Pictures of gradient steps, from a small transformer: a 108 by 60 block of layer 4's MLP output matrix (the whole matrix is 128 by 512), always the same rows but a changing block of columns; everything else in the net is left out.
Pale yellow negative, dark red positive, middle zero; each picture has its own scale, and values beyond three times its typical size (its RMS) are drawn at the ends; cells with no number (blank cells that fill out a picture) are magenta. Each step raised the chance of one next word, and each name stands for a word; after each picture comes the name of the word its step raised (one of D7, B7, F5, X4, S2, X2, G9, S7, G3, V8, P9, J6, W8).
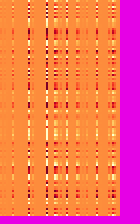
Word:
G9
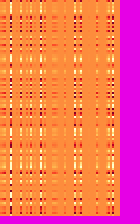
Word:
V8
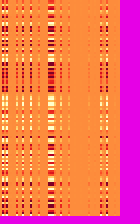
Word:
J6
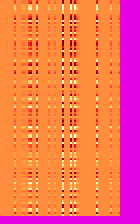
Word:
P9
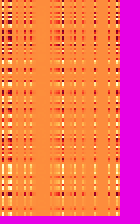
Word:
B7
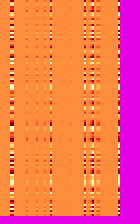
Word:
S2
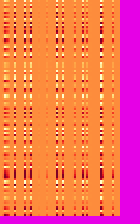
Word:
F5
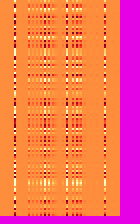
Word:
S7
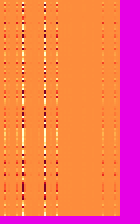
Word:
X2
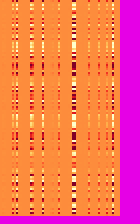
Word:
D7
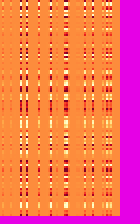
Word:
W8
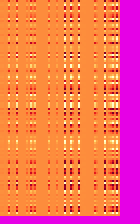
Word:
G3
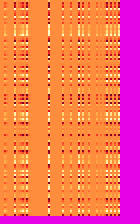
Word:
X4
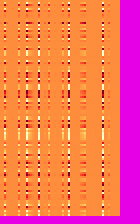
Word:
X2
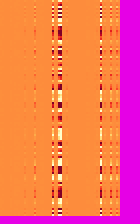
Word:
G9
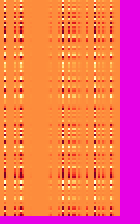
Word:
F5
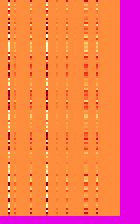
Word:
D7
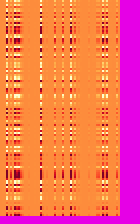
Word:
F5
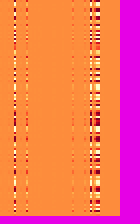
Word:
S2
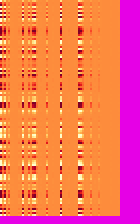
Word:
G9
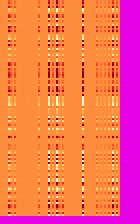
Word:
J6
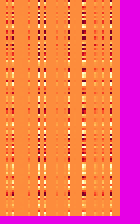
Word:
B7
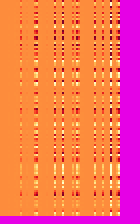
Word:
B7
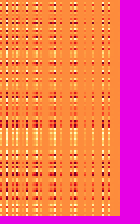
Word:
X2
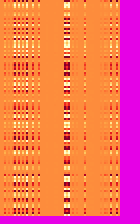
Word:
D7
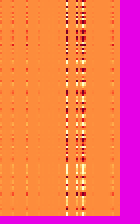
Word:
B7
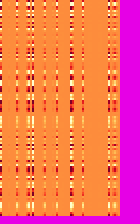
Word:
W8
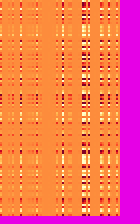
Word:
X4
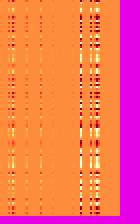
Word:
V8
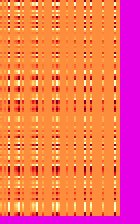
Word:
W8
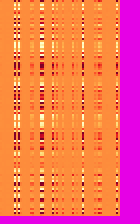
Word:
D7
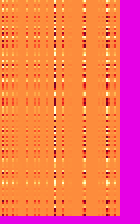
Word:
S7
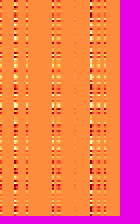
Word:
G3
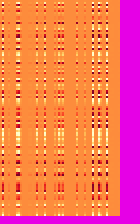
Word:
X2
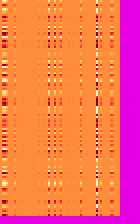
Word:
S7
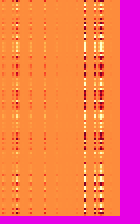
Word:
D7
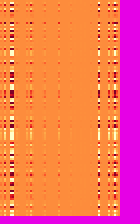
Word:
X2
